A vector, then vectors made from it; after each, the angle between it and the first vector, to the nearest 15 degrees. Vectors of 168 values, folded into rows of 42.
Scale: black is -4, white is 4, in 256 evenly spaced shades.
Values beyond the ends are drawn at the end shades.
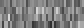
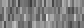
120 degrees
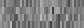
60 degrees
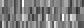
120 degrees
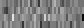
90 degrees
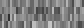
150 degrees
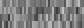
150 degrees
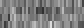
150 degrees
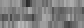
75 degrees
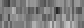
135 degrees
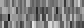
150 degrees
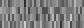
120 degrees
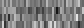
150 degrees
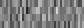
60 degrees
